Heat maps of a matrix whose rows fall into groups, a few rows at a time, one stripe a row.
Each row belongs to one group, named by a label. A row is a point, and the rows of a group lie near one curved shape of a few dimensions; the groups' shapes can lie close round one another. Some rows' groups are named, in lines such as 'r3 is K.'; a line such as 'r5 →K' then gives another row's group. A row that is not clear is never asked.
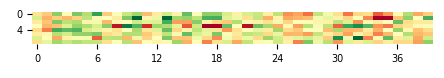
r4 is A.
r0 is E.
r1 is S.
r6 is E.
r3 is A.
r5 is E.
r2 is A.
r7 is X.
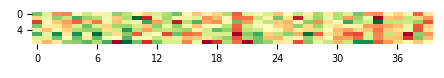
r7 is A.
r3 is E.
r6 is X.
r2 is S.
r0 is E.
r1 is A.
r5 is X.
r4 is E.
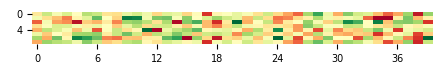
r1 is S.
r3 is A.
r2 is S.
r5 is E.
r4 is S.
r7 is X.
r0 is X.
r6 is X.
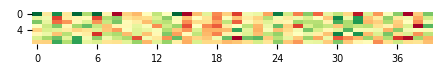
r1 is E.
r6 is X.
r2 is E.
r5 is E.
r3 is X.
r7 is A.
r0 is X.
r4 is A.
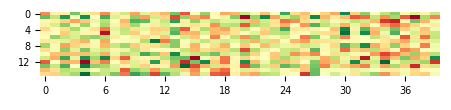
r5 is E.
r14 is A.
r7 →S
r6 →X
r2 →S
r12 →S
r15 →A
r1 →X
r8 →E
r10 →S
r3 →X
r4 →E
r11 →X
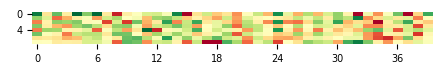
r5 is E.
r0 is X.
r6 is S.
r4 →S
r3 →E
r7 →A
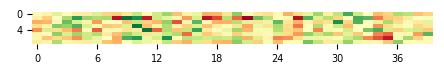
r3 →A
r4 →S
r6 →S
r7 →A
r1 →A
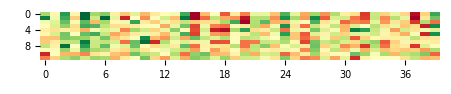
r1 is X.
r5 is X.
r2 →X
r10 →S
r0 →X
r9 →X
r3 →X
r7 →A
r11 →E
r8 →X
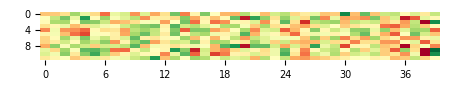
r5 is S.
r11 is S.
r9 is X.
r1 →X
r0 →E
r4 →S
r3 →S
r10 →X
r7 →E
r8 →X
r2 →X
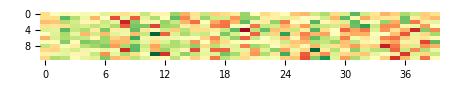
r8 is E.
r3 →A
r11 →X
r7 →X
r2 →A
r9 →A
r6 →X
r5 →S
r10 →S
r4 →X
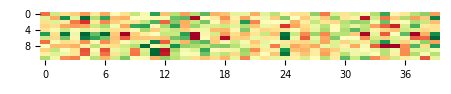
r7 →S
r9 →S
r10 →S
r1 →X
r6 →X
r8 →S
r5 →X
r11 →E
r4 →A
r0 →S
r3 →S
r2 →S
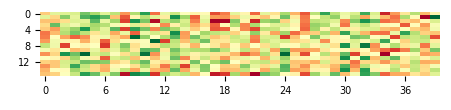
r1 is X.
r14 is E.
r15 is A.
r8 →E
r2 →A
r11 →E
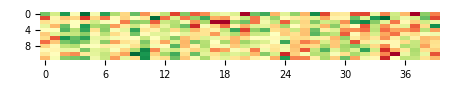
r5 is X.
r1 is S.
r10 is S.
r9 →A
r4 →X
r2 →A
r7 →E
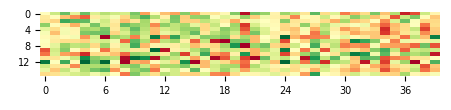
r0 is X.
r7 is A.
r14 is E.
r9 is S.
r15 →A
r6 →S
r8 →X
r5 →E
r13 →E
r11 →A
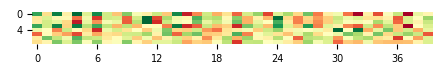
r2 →S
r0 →X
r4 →E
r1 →S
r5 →S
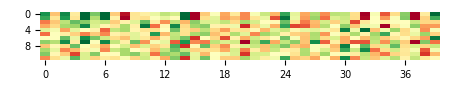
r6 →X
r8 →E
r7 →X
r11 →E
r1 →X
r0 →X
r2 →E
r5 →S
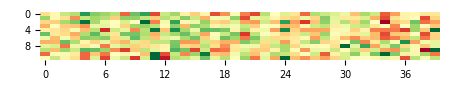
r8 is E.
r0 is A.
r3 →S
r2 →A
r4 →S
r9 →X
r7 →A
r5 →E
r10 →S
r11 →S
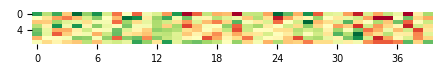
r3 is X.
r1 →S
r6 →A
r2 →A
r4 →E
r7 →S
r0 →X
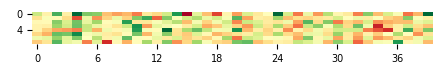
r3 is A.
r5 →A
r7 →A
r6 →X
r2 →X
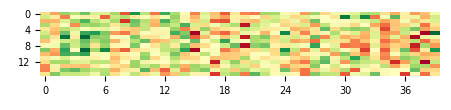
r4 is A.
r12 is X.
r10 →A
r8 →X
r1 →E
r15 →X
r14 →E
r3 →E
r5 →X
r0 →A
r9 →X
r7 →E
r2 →A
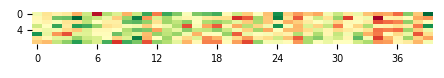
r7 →A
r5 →E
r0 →S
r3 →X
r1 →A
